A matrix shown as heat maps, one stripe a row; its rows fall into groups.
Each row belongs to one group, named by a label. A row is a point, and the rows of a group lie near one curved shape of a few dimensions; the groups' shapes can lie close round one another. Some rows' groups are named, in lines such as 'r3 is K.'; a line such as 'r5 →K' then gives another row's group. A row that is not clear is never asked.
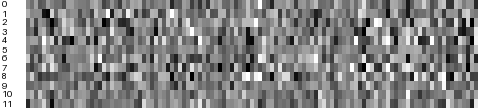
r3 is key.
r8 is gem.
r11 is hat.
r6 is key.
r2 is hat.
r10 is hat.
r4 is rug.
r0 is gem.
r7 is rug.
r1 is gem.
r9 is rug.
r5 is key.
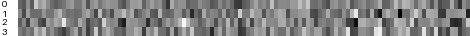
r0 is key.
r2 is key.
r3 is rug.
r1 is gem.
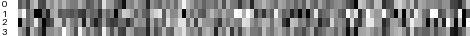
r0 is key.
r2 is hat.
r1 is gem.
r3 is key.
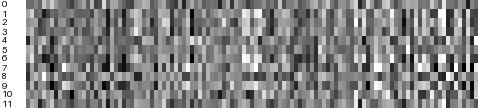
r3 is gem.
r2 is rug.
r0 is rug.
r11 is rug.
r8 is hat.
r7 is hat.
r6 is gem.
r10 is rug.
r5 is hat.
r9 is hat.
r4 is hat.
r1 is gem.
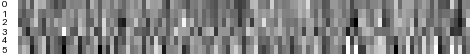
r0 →key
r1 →key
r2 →key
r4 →rug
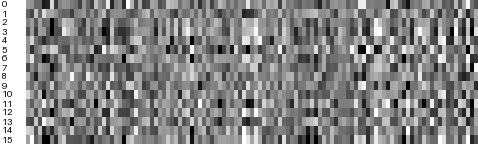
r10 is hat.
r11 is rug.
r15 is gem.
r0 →gem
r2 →hat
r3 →hat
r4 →gem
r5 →rug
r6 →gem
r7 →hat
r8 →key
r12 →hat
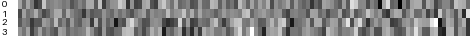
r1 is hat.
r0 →gem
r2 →rug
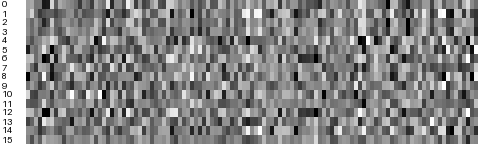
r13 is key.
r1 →gem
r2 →gem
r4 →rug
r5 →hat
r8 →hat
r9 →rug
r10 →key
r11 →key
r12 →gem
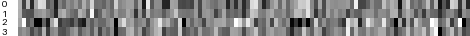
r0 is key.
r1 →key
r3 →rug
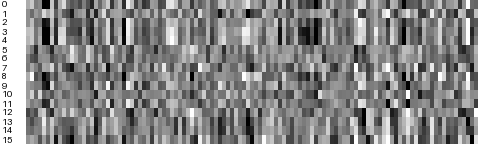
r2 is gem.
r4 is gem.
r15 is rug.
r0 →gem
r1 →rug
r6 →key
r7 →rug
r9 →gem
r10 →hat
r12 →key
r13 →rug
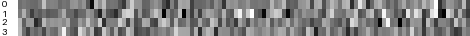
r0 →rug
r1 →gem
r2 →gem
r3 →key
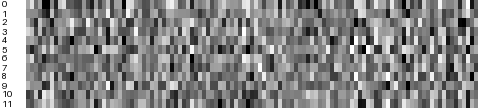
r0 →gem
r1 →gem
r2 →key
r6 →gem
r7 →gem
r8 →rug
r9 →gem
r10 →key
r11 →rug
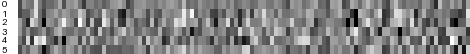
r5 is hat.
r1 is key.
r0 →hat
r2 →key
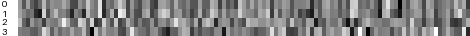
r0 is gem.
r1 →gem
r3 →rug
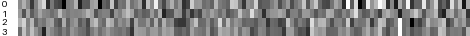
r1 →gem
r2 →hat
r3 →hat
